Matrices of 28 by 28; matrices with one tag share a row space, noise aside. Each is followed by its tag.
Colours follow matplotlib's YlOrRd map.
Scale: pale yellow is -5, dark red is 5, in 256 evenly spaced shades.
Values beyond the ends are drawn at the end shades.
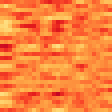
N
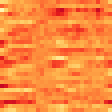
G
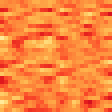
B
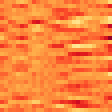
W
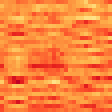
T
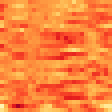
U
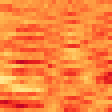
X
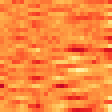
W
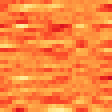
N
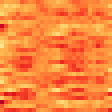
G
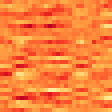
N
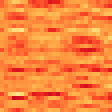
T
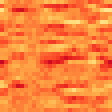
U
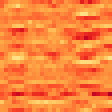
T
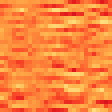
U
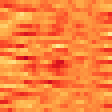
N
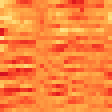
G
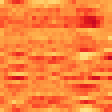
T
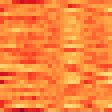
X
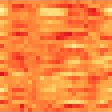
U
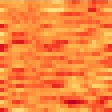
U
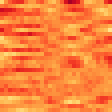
X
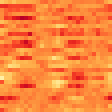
G
